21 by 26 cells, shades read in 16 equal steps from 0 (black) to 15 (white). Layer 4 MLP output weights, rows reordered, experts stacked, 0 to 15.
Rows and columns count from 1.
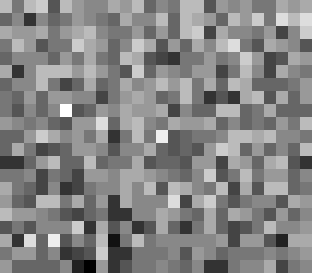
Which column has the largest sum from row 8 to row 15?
12
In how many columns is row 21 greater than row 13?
11
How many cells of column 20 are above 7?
12
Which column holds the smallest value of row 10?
6
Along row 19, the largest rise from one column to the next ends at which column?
3
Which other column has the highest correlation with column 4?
14
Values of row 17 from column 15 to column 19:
9 7 6 10 6
